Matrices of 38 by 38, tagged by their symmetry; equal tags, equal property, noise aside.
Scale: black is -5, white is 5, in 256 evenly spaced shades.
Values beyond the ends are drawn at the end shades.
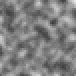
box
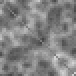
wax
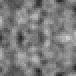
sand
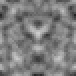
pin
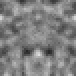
pin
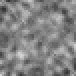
box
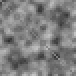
wax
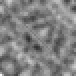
box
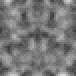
pin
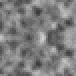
sand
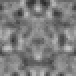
pin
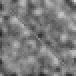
box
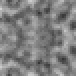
sand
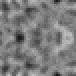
sand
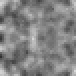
sand
